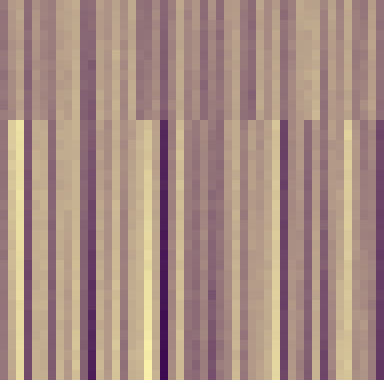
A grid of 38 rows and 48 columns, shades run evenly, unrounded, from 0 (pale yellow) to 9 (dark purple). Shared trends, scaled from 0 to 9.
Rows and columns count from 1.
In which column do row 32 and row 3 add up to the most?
21
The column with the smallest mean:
3
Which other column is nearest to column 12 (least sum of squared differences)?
48
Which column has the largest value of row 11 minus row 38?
19
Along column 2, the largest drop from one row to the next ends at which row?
13
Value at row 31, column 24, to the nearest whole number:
5
